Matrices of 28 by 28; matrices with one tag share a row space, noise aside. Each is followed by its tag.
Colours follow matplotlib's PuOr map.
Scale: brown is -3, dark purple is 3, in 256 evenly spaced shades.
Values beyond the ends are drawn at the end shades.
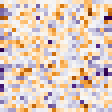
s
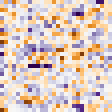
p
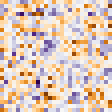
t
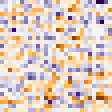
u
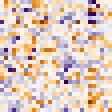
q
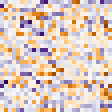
t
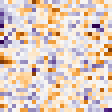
s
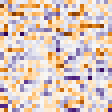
u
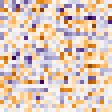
q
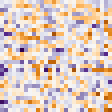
s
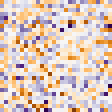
t
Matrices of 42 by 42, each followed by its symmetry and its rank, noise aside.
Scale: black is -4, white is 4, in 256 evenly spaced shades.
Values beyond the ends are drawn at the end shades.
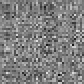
no symmetry, rank six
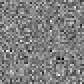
no symmetry, rank eight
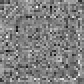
symmetric, rank eight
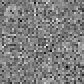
symmetric, rank eight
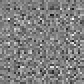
no symmetry, rank six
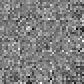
symmetric, rank eight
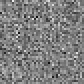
antisymmetric, rank twelve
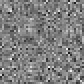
symmetric, rank six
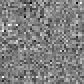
antisymmetric, rank eight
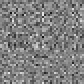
no symmetry, rank six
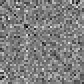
symmetric, rank eight
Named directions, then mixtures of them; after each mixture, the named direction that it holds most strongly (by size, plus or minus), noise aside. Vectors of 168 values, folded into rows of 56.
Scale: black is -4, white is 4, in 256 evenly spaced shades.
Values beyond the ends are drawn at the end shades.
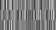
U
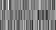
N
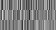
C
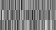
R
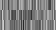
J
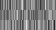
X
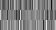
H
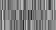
J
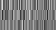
C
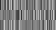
U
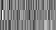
C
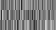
R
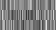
J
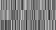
X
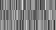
X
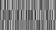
U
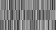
R
